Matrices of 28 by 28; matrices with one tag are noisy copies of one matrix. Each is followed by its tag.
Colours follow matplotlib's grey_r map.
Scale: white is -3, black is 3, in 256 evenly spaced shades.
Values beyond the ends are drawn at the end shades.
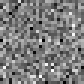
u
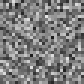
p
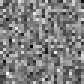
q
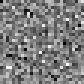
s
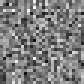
q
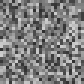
u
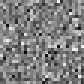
u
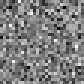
u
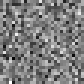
s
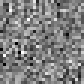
q
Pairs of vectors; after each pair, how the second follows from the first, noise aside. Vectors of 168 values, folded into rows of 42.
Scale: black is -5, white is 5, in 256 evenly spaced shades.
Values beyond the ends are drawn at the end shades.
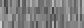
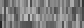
reversed, negated.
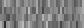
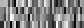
wrapped around, negated, scaled up.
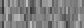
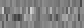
negated, partly zeroed.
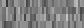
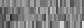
shuffled.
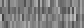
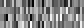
wrapped around, negated, scaled up.
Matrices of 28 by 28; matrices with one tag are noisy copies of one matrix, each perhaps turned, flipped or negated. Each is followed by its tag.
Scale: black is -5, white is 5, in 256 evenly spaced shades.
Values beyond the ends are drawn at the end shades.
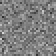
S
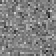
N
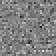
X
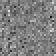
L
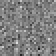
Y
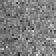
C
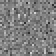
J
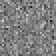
X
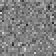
S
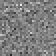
X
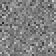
S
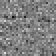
Y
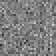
X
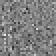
X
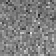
C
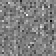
X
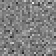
S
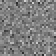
S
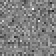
J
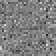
L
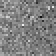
C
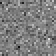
N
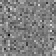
L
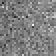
C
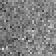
C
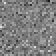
L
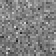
C
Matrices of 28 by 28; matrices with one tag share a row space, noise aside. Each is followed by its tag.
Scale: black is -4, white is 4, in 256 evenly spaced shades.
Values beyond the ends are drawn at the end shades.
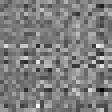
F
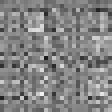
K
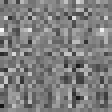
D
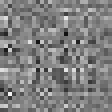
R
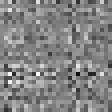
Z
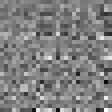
F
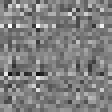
Z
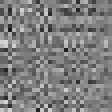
R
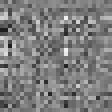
R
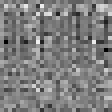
F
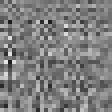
R
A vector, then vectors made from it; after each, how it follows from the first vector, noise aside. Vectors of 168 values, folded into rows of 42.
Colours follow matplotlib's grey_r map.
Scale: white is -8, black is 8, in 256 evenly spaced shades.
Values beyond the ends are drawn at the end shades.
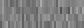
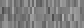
wrapped around.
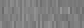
negated, shrunk.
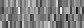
negated, scaled up.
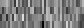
reversed, negated, scaled up.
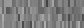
wrapped around.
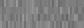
negated, shrunk.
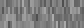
wrapped around, negated.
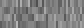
wrapped around, negated.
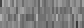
wrapped around.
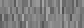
reversed, negated.
